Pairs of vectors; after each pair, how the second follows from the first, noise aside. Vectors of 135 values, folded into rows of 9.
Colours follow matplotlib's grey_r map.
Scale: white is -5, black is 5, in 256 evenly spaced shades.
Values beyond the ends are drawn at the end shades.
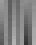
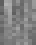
reversed, negated, shrunk.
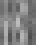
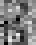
negated, scaled up.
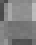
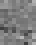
wrapped around, partly zeroed.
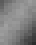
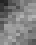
reversed.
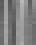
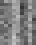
reversed.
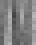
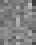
wrapped around, partly zeroed.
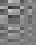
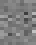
wrapped around, partly zeroed.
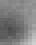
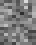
shuffled.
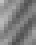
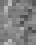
wrapped around, partly zeroed.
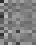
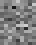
shuffled.
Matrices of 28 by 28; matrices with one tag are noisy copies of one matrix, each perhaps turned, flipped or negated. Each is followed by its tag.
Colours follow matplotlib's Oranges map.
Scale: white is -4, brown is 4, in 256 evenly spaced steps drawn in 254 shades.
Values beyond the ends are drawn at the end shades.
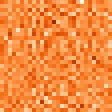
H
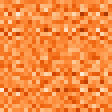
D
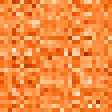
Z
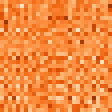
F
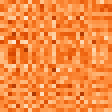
F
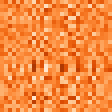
H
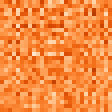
F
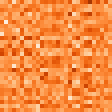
Z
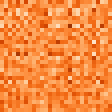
F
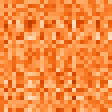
Z
